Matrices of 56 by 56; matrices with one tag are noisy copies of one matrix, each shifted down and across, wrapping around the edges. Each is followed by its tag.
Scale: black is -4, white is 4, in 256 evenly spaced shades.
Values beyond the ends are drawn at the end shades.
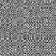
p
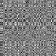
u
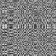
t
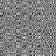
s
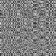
s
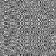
s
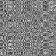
s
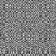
p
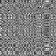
u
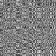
s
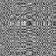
t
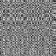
u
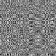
s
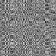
s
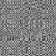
p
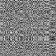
t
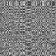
t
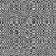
p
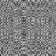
u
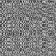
s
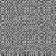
p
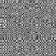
p
